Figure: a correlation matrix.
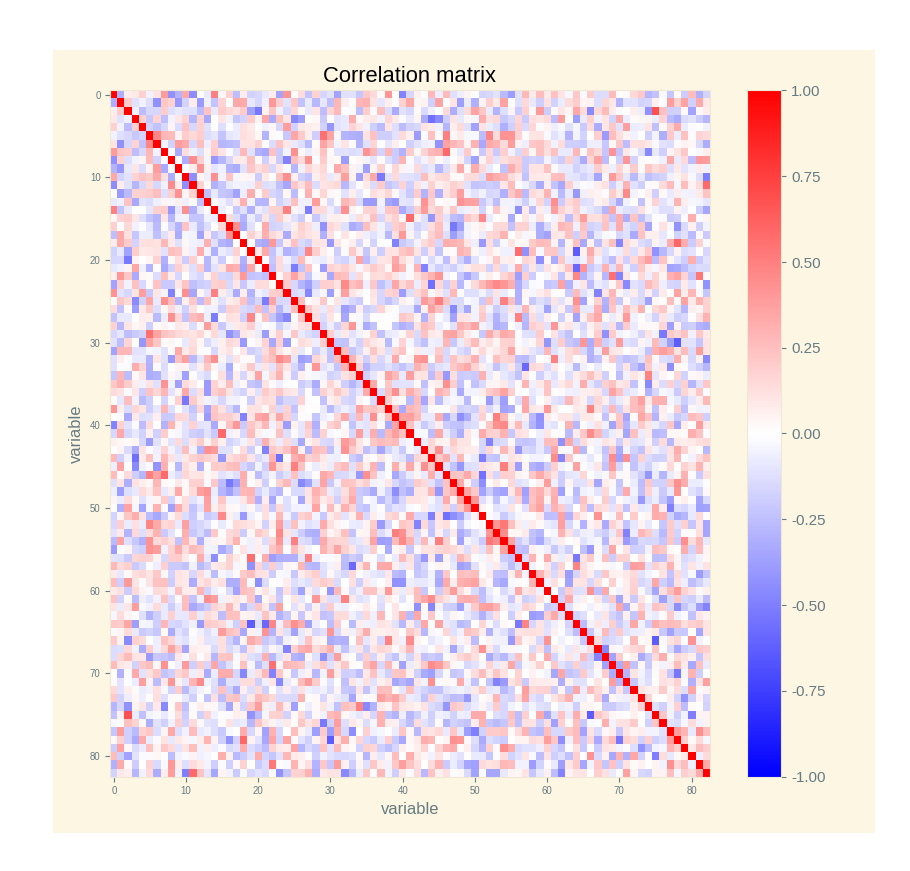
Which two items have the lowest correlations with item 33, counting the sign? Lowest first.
57, 77
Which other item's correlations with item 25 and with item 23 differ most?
44
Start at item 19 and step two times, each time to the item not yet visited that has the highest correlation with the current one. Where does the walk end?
27
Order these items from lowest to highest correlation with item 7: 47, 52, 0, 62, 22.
62, 47, 52, 22, 0
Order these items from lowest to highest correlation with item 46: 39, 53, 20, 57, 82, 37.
39, 20, 53, 37, 57, 82
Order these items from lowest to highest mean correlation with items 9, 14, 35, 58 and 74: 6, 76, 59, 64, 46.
64, 76, 46, 59, 6
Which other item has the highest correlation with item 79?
54
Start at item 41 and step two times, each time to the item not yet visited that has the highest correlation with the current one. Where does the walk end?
51
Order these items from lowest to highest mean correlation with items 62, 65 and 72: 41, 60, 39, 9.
60, 9, 39, 41
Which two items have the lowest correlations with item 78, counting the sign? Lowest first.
30, 70
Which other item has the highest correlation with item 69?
22
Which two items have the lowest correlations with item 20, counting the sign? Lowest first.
2, 59
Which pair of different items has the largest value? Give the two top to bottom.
2, 75
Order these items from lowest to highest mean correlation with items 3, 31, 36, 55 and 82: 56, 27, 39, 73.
73, 56, 27, 39
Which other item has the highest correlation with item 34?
74
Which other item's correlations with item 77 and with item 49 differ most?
50
